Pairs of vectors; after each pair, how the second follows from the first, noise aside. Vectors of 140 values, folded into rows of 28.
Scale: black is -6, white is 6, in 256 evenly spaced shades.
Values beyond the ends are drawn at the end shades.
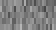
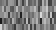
wrapped around, scaled up.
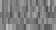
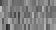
sign-scrambled.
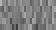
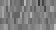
reversed, partly zeroed.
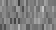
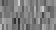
sign-scrambled.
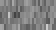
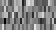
wrapped around, negated, scaled up.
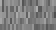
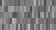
wrapped around, negated.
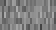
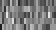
wrapped around, negated, scaled up.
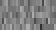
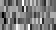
wrapped around, negated, scaled up.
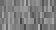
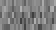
sign-scrambled.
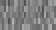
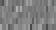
reversed, partly zeroed.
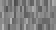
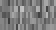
wrapped around, negated.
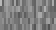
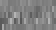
reversed, partly zeroed.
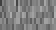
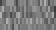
sign-scrambled.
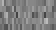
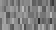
wrapped around, negated.
